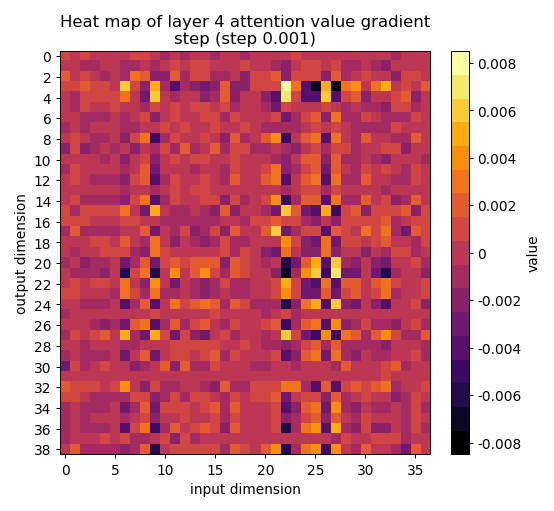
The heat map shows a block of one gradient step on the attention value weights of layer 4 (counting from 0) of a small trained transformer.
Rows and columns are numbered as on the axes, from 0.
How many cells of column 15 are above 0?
16
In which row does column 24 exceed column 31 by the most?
21
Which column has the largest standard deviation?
22
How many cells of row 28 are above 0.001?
2
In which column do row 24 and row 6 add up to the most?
27
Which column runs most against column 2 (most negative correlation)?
15
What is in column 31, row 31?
0
